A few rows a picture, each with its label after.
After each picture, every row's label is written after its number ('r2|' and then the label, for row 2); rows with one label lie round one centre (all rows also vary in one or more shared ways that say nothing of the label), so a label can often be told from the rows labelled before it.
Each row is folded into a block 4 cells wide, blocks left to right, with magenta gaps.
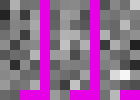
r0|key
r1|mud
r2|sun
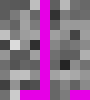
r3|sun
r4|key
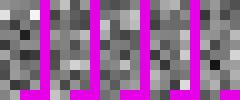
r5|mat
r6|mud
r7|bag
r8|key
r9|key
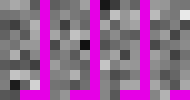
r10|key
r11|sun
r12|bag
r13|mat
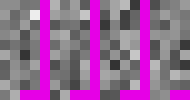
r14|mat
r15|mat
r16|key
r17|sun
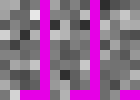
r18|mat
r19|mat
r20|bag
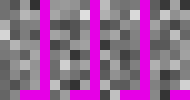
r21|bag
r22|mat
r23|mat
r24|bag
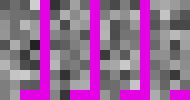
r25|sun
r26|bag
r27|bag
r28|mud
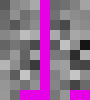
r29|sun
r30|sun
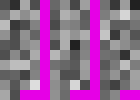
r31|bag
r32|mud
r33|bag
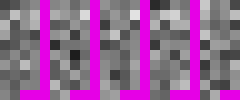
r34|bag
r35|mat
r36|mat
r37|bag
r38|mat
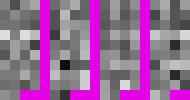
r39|sun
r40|key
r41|mud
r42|mud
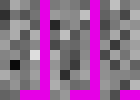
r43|key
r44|mat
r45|key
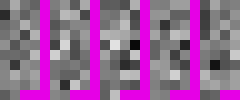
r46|key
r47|mud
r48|sun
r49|sun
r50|key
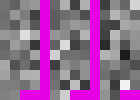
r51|sun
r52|mud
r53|mud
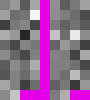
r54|mat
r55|sun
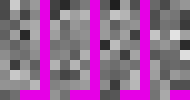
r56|key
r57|bag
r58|bag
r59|sun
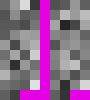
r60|key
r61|bag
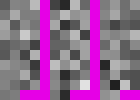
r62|sun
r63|bag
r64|mud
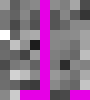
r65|sun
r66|key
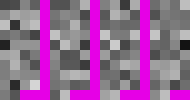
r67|bag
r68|sun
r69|mud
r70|sun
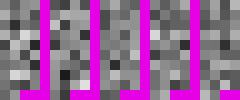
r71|sun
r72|bag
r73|key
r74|sun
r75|mud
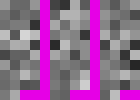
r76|sun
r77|bag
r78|sun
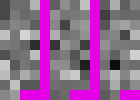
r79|sun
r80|sun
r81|key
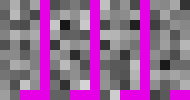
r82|mud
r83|bag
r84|mat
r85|key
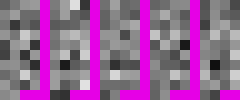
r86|sun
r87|key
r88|key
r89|sun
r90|key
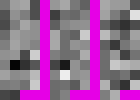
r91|key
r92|key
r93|mat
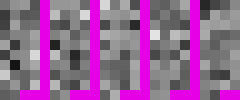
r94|key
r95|mat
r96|mat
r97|sun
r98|bag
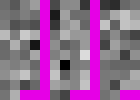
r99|sun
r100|key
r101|bag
